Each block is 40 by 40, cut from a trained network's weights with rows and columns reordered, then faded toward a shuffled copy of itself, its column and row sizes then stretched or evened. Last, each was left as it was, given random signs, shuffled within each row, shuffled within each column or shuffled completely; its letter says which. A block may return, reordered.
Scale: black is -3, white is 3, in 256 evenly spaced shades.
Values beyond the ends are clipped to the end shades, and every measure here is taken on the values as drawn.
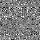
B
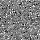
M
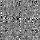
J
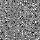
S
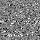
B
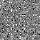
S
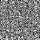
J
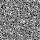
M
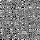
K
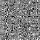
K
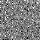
S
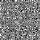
J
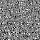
B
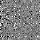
J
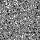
M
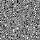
S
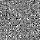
J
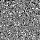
B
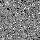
M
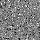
M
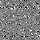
B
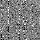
S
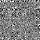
K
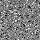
M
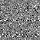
B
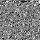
B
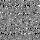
B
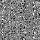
S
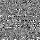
B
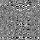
K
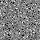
M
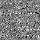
B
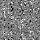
S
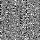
S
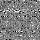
B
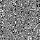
S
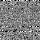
B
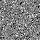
M
